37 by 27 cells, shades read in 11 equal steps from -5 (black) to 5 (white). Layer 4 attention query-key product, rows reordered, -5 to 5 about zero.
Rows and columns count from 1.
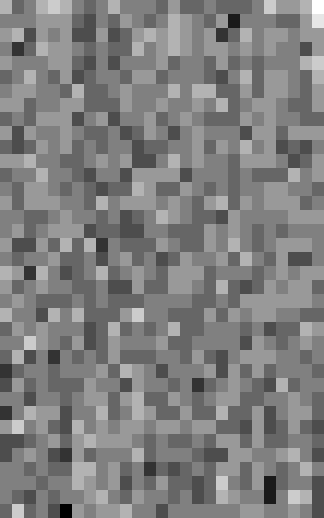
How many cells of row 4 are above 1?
3
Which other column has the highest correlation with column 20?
8
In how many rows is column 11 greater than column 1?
11
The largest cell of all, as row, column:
1, 27
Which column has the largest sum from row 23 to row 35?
12
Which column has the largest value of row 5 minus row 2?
20
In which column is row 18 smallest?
9
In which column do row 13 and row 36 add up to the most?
25
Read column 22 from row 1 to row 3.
0 0 0
